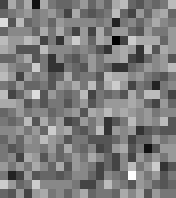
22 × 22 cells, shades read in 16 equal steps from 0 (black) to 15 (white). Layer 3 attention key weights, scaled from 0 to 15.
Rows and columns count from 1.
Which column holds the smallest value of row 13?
11
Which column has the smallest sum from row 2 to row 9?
7
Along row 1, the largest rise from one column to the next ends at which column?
6
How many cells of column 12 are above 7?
7
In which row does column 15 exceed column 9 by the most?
2
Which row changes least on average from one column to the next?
13
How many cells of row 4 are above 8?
8
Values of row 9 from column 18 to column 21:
9 7 6 5
